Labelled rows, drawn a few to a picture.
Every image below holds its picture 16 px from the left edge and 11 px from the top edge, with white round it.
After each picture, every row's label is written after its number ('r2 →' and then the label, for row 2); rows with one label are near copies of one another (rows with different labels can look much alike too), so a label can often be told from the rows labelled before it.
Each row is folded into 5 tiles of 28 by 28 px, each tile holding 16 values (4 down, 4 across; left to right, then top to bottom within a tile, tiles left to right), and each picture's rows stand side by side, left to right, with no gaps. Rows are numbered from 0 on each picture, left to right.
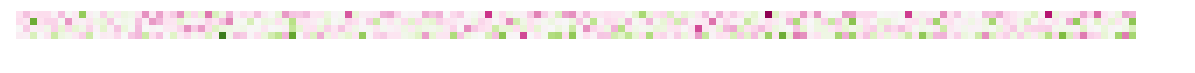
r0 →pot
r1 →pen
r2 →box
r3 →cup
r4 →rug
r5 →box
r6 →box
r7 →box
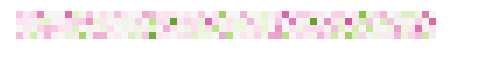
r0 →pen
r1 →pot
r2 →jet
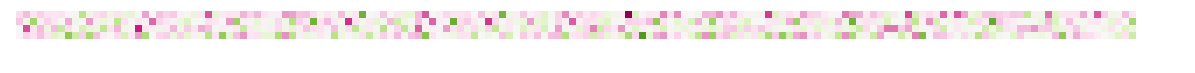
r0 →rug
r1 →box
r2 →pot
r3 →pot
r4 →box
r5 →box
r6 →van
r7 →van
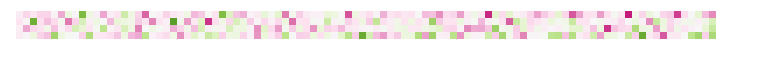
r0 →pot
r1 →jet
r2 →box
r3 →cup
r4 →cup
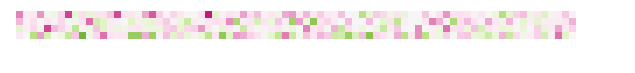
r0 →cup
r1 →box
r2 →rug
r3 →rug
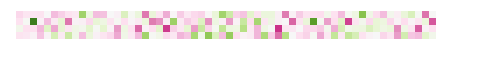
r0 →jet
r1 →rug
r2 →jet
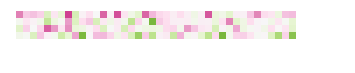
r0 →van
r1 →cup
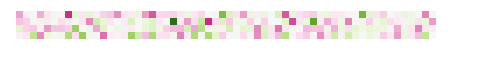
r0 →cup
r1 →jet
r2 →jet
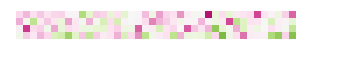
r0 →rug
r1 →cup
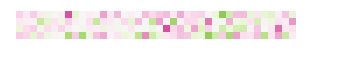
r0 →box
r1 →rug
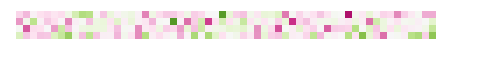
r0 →rug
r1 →jet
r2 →cup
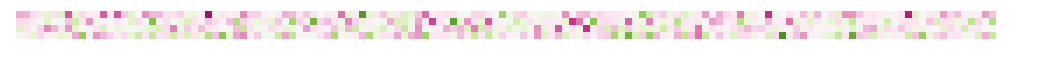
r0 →van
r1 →box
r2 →pot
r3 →jet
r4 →rug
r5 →pen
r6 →box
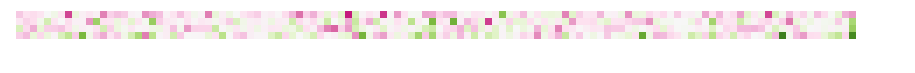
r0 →box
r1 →cup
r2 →van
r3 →jet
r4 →pen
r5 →pen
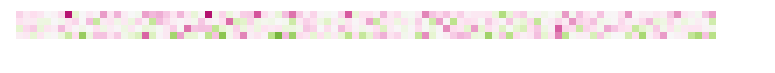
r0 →box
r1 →cup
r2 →box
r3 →rug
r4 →cup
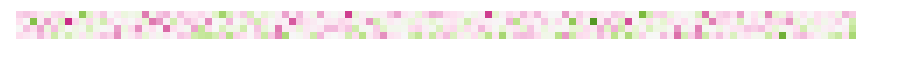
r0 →jet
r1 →rug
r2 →cup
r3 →box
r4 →jet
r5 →pen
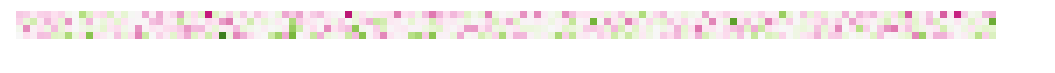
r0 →rug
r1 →pen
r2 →cup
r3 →van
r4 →jet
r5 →jet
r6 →van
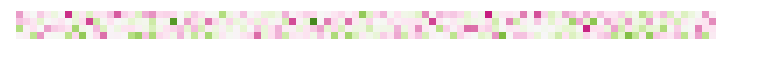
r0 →cup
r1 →jet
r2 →jet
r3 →van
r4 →rug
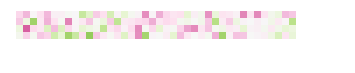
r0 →rug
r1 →van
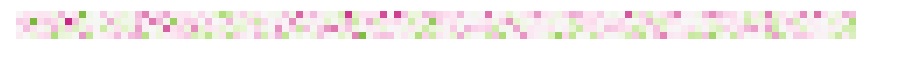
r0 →pot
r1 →rug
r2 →van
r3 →cup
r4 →cup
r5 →van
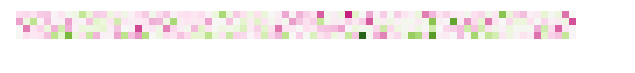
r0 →rug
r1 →rug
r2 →pen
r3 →jet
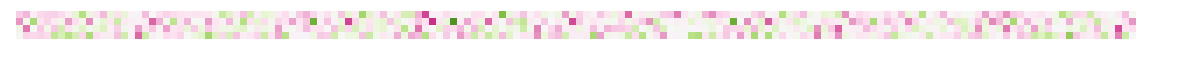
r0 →rug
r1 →rug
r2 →pot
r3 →jet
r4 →cup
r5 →jet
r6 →pot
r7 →rug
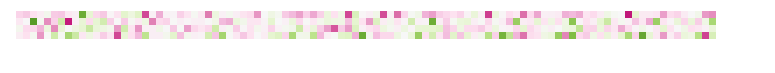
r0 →jet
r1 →cup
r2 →van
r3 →box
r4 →box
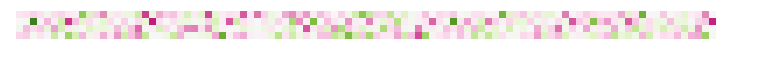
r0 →jet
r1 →van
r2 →rug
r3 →jet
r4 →pot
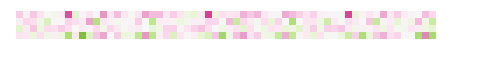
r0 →box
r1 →box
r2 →box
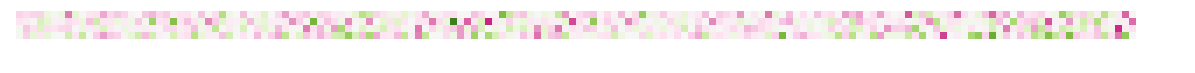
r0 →box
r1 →pot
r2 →rug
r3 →jet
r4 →pot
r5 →pen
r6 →cup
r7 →rug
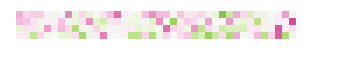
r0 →cup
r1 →rug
